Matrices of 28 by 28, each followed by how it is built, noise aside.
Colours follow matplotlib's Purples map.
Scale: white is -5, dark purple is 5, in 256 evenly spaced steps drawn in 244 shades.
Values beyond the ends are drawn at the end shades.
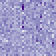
uneven columns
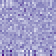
low rank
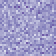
repeating rows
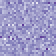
uneven rows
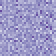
repeating rows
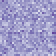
repeating columns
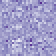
low rank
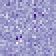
uneven columns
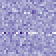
uneven rows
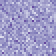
Toeplitz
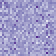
low rank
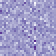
uneven columns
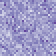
Toeplitz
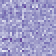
low rank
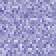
repeating columns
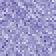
Toeplitz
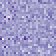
uneven rows
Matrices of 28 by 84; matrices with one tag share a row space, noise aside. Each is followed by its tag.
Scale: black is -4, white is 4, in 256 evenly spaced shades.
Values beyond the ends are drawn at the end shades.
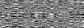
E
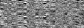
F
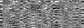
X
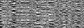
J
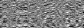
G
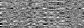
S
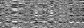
E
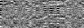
S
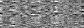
X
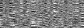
X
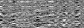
J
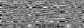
S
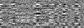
J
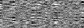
X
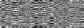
E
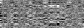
S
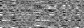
J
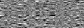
F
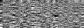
X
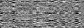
J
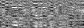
E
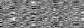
X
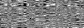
F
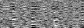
X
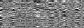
J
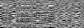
J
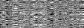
E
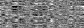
E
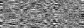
X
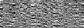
X
